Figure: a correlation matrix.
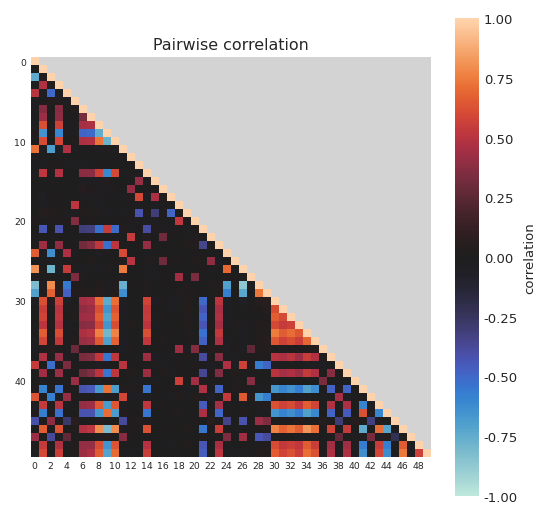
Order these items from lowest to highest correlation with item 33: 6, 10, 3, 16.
16, 6, 3, 10
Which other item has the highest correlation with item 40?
18
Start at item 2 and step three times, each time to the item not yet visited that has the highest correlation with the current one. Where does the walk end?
45
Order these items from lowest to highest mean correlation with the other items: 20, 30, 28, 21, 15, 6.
21, 28, 15, 20, 6, 30
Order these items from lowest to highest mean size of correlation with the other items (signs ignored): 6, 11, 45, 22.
22, 45, 11, 6
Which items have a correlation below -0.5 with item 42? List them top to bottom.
2, 28, 29
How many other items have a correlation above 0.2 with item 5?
5
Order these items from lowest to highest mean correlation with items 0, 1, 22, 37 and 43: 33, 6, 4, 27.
27, 4, 6, 33
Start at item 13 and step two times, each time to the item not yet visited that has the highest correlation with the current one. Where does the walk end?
15
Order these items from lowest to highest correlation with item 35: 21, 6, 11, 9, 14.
9, 21, 11, 6, 14
